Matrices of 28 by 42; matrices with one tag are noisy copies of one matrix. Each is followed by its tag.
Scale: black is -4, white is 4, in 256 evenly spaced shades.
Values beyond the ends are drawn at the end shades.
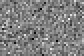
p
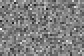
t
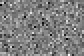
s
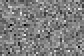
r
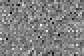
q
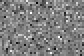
s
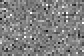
s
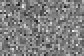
q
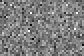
s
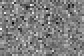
t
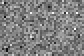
s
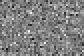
s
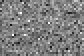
r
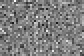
t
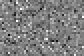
p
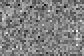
q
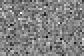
r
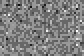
q
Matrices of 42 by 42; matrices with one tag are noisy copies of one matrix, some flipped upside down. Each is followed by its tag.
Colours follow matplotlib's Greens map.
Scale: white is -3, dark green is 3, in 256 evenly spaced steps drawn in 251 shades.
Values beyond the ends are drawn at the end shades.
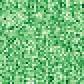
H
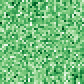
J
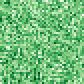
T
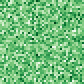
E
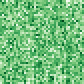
H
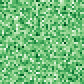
E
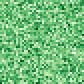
E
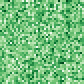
H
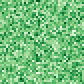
E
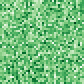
J
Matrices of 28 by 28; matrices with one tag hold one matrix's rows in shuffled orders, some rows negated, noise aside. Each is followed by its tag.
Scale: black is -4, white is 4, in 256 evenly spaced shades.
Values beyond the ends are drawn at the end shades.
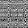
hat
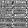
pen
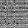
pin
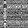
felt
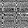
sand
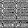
sand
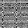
sand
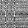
pin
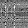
pin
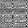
pen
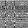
pin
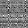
hat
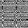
sand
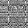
hat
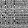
pin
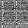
sand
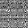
hat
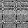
sand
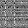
pin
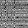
pin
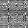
hat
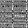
pen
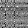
pin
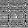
hat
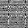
hat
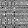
pin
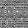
pin
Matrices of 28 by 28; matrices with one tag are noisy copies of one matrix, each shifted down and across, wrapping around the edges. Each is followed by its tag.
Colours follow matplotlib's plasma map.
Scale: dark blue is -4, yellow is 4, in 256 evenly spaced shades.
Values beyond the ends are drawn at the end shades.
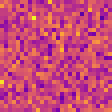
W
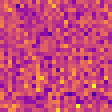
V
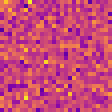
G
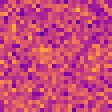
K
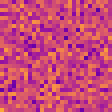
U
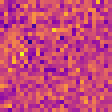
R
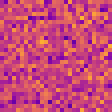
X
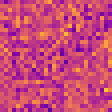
R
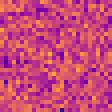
W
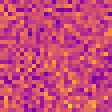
U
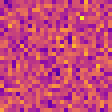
W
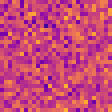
G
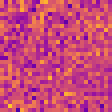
V
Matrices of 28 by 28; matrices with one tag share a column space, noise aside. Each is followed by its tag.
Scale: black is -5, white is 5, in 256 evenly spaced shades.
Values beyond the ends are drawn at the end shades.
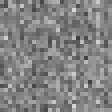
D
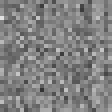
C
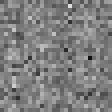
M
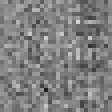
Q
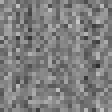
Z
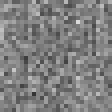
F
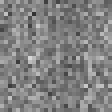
F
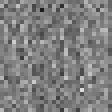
D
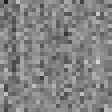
F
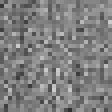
C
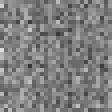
M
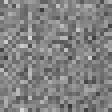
C
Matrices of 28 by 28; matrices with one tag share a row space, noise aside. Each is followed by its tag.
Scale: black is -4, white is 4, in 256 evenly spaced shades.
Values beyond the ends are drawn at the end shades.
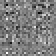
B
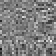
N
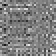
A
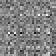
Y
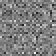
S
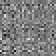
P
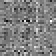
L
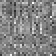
S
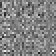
P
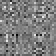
B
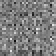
S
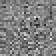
L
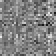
N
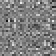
Y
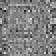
A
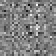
L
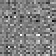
Y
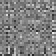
Y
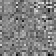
N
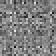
S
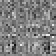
Y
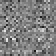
B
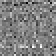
S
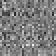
P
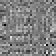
A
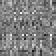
S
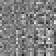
N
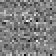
L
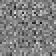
S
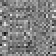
A
